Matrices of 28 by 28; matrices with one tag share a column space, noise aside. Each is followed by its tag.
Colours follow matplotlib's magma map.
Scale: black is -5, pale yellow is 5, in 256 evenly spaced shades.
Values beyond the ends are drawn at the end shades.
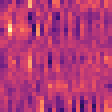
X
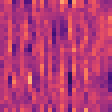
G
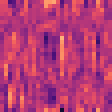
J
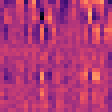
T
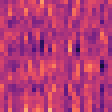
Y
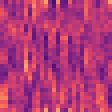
J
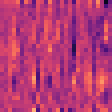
G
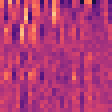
T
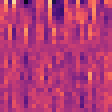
T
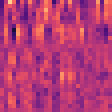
T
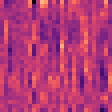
G
